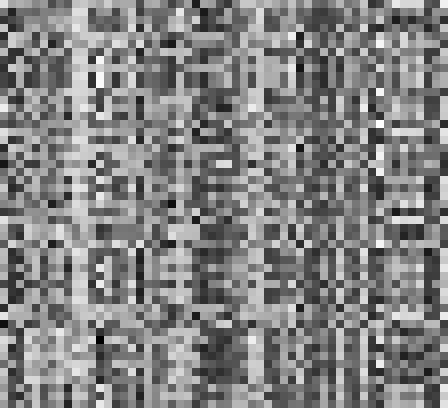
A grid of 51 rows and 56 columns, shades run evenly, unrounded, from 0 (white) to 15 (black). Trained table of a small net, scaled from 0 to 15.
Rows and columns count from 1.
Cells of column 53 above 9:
7
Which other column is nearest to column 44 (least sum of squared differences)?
35
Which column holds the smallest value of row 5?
37
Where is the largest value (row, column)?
43, 13
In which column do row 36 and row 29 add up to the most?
26
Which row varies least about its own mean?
16
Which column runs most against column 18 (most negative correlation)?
56
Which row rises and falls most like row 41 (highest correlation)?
21
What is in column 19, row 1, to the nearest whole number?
5
